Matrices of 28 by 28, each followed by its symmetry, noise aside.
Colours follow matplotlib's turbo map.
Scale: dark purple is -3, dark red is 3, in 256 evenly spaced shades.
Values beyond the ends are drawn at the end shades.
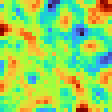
symmetric across the other diagonal.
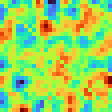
no symmetry.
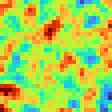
no symmetry.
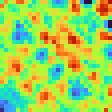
symmetric across the other diagonal.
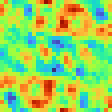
same after a half turn.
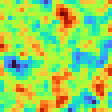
antisymmetric.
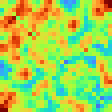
symmetric.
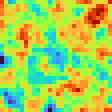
symmetric across the other diagonal.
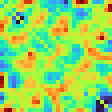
symmetric.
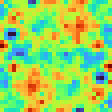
same after a half turn.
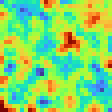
symmetric across the other diagonal.
